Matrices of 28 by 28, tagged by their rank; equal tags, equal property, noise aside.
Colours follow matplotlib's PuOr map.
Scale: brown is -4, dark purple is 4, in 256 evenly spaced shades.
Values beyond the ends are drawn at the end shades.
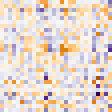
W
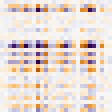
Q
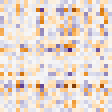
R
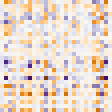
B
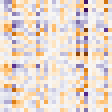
B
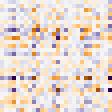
R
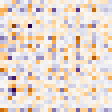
R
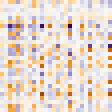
B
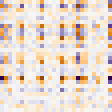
Q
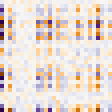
Q
